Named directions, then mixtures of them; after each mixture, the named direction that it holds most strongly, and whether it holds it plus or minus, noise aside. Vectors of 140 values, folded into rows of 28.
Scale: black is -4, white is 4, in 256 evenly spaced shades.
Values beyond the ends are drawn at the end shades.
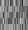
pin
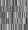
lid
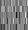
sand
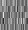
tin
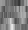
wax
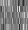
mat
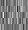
pin, minus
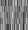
lid, minus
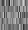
mat, minus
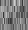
pin, plus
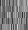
lid, plus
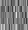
sand, minus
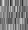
pin, plus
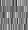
lid, plus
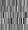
tin, minus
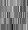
wax, minus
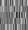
pin, plus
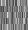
lid, plus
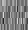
tin, plus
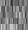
sand, minus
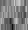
wax, minus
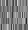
lid, plus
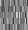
sand, minus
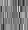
mat, plus
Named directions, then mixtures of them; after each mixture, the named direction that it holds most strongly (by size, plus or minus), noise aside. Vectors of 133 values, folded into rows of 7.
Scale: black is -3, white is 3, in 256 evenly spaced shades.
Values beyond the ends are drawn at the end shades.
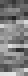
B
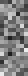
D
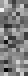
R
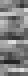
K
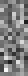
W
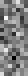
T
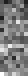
B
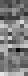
B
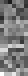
B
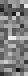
R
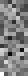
D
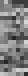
K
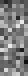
W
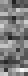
K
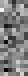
R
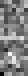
T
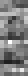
K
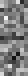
T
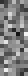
D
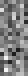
W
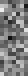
D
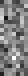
T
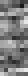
K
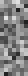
T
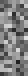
R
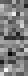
D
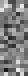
R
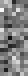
R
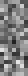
W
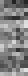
B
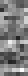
K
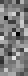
D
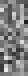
W
